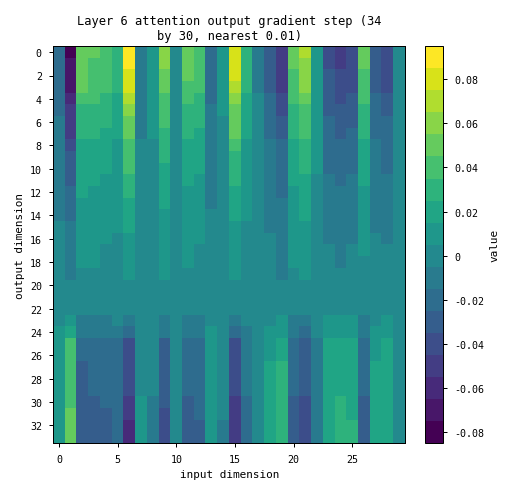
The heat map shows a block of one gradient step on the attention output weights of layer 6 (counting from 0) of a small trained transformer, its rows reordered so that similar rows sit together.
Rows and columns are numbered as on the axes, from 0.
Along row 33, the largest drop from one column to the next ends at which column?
2
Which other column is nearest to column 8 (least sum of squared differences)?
14
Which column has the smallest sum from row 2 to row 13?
1
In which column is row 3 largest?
6
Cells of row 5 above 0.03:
4
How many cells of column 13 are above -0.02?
29
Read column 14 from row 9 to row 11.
0 0 0
